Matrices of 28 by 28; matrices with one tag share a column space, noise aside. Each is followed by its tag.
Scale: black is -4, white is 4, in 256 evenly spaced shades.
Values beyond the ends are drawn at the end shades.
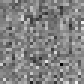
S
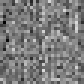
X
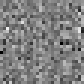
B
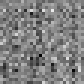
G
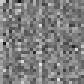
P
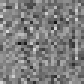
B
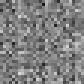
P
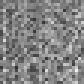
G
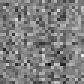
S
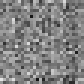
P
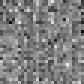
X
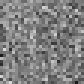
B
